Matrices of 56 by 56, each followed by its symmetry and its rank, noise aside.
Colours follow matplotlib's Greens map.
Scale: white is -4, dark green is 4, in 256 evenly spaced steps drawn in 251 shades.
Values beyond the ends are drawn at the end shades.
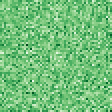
no symmetry, rank eight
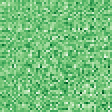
no symmetry, rank eight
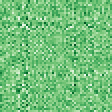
no symmetry, rank six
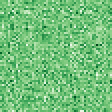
antisymmetric, rank eight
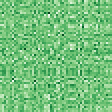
no symmetry, rank six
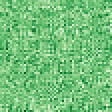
antisymmetric, rank six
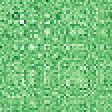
symmetric, rank seven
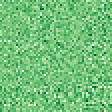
antisymmetric, rank eight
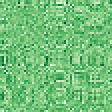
antisymmetric, rank six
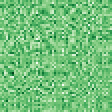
no symmetry, rank seven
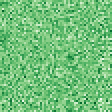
no symmetry, rank eight
